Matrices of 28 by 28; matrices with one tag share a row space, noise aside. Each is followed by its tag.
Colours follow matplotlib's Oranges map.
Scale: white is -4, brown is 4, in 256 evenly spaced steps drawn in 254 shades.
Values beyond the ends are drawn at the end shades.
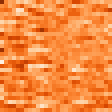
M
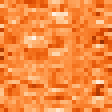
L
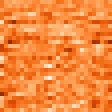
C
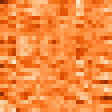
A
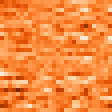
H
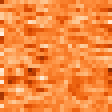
M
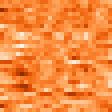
H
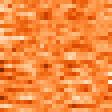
H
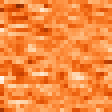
M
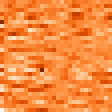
M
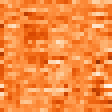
L
